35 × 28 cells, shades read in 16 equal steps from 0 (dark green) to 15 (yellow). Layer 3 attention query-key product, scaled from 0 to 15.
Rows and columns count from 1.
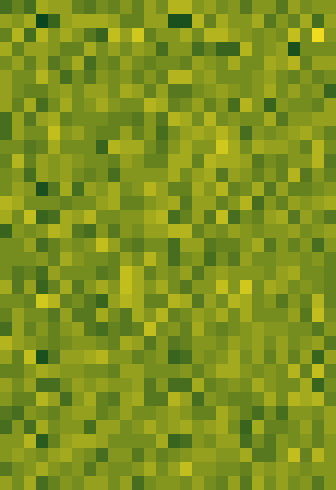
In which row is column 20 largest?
22
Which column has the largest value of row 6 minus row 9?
1
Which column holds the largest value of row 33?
25
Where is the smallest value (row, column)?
2, 4
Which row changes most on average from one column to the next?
3
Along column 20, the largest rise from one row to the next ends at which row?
5
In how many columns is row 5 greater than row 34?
11
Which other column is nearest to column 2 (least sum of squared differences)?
18
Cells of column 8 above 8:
10
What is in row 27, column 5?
9
